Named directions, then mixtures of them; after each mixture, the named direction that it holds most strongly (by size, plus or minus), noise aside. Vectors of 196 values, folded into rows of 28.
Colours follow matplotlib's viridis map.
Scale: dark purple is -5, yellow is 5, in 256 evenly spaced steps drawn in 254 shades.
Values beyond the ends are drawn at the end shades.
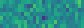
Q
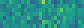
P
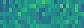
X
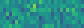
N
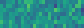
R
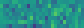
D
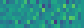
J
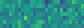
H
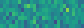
N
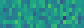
H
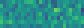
R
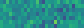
P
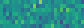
N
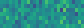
H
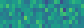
H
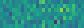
P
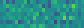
J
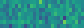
D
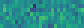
N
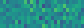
J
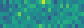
X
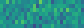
N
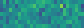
X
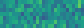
Q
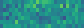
X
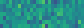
P
